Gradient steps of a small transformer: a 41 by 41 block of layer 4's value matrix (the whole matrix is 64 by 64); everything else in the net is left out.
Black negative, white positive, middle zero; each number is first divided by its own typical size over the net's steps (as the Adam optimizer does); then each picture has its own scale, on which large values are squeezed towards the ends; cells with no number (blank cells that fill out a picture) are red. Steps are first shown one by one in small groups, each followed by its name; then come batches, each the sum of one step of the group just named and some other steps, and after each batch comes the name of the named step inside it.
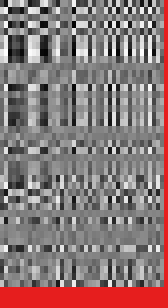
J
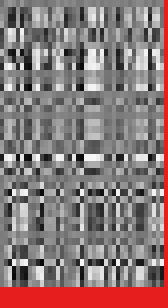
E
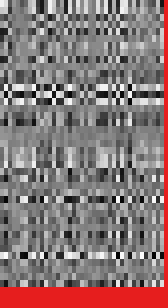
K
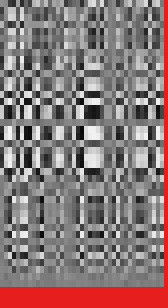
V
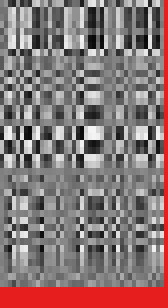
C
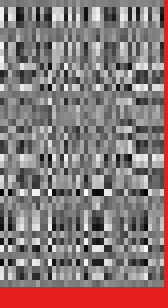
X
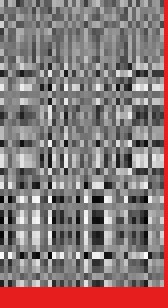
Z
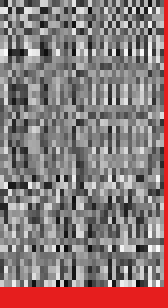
J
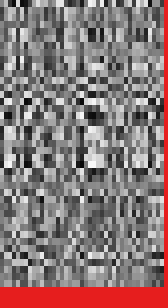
V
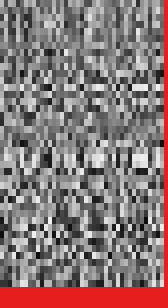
Z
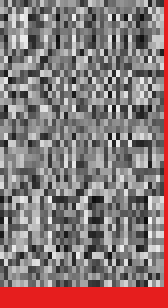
Z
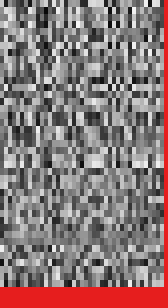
J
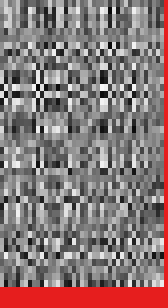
K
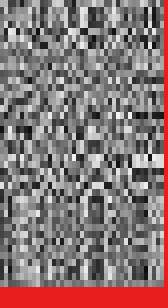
C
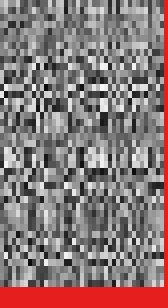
K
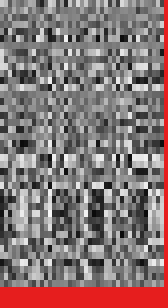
X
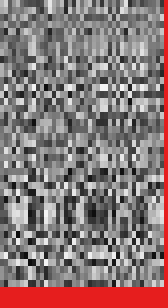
K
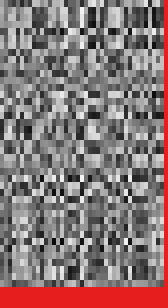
C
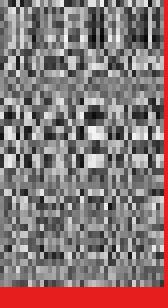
C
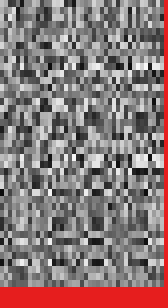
X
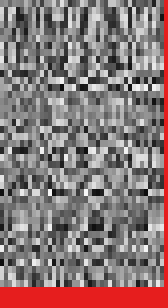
X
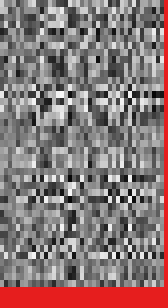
K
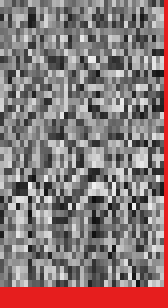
Z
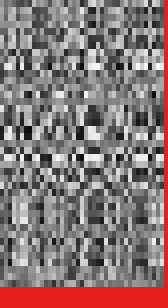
C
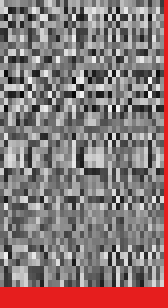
K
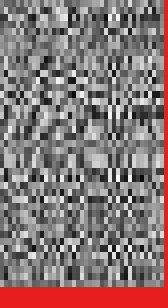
V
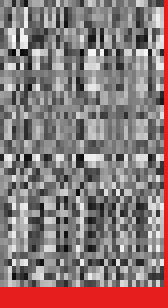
E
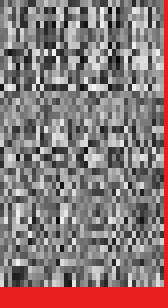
E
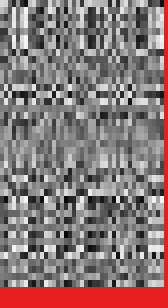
K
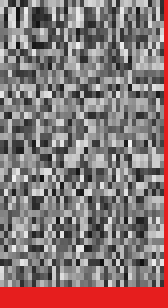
X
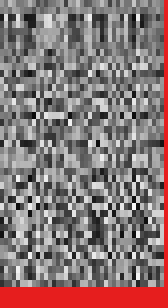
Z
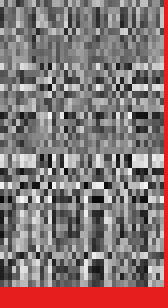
Z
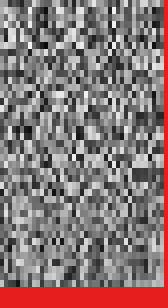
C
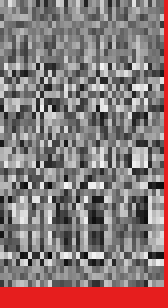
Z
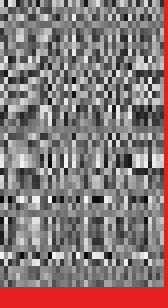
Z
